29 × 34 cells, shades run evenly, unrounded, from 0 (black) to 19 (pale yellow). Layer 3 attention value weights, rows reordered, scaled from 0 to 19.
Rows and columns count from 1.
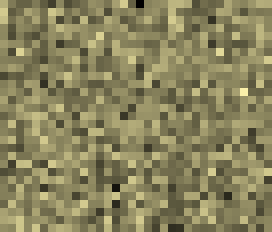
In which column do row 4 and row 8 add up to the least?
6
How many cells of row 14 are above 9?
25
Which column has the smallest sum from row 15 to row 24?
13
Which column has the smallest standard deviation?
24
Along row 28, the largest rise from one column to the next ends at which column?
14
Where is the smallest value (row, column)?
1, 18
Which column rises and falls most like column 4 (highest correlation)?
7
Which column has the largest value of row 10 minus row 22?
19
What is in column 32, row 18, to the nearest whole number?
6
